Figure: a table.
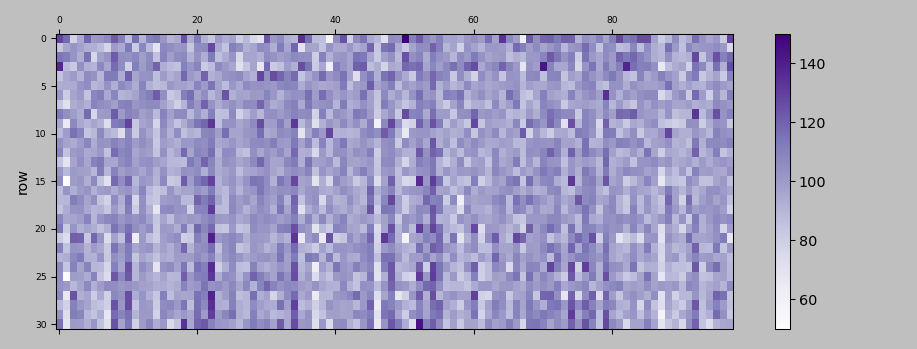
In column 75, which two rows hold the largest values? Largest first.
17, 21
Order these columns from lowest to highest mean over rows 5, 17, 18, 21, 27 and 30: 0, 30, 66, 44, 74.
0, 44, 30, 74, 66
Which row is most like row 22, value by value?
12
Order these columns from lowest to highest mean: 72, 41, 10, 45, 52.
41, 72, 45, 10, 52
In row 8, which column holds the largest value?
92
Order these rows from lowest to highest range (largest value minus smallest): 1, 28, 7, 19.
19, 7, 1, 28
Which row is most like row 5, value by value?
16
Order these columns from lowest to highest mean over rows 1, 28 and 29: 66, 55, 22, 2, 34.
2, 66, 55, 34, 22
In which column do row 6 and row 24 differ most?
14
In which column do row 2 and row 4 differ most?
43
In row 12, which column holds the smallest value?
37
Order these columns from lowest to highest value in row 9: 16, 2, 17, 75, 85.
17, 75, 16, 85, 2
